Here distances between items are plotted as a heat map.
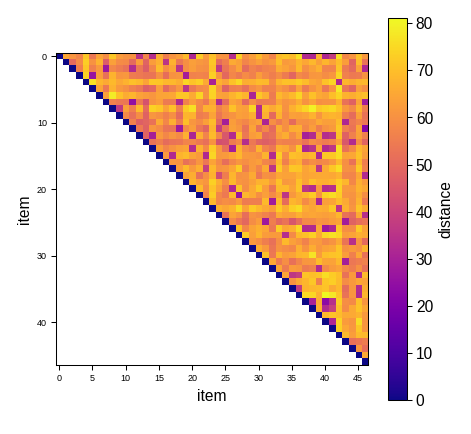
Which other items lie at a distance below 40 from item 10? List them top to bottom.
25, 31, 43
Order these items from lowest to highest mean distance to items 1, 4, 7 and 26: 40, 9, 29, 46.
46, 40, 9, 29
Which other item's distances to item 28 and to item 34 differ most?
27
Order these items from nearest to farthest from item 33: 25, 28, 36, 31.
36, 25, 31, 28
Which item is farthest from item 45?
40
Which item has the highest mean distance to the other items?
42
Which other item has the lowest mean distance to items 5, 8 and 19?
3
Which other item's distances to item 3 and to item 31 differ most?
19
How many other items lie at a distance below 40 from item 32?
4
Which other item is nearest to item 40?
37
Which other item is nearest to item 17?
15
